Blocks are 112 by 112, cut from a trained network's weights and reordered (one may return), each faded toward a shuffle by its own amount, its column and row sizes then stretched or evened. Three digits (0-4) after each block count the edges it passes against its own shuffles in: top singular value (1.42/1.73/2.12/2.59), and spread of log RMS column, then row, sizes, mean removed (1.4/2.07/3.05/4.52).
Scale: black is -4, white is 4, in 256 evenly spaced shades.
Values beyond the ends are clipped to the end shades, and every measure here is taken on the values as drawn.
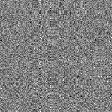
4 2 0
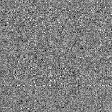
2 1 2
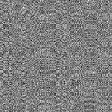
4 2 0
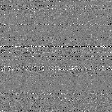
3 1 3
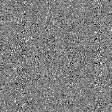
2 2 1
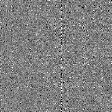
2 2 2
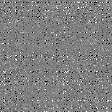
0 2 3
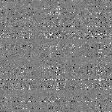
1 2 3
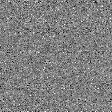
1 0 2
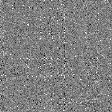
1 2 1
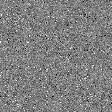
0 1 1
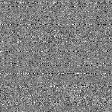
1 0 3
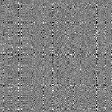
4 3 2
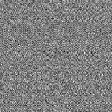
4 0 2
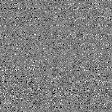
0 1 3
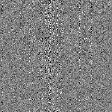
0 3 1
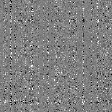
1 3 2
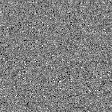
1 0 2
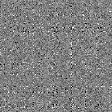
2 2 2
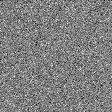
1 0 0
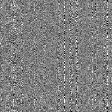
3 3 0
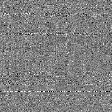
2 1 3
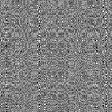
4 2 1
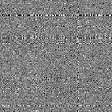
4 1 2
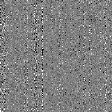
1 3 0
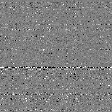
3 1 3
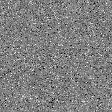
0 0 1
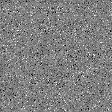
0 0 1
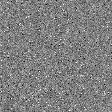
0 1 0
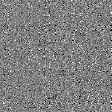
1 2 2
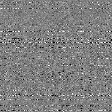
3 1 3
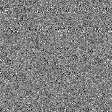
1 0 2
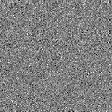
2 0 1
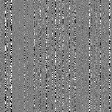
3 4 0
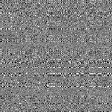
4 1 3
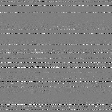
3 0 4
